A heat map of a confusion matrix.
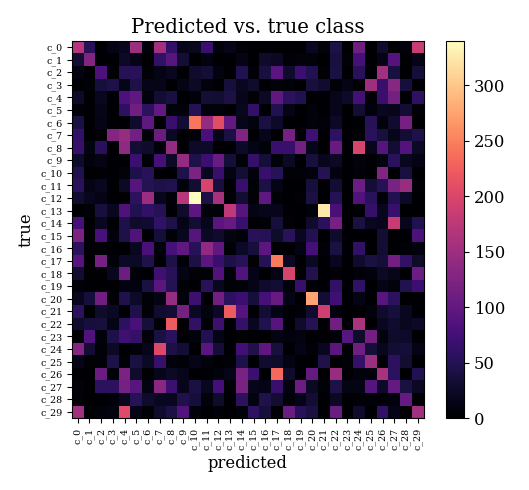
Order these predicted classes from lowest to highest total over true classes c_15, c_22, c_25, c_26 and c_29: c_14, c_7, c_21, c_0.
c_21, c_7, c_14, c_0
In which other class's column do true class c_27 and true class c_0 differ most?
c_29
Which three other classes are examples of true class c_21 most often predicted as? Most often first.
c_13, c_9, c_14
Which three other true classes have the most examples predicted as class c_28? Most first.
c_11, c_6, c_8
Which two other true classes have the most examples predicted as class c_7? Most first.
c_24, c_0
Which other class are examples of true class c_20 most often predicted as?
c_8
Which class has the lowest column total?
c_23
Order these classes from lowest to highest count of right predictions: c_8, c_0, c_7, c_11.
c_7, c_8, c_0, c_11
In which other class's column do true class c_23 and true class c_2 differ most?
c_26
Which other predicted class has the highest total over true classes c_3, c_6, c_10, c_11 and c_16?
c_12
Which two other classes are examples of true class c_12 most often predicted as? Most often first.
c_10, c_9
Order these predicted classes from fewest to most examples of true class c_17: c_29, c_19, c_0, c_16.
c_19, c_29, c_16, c_0
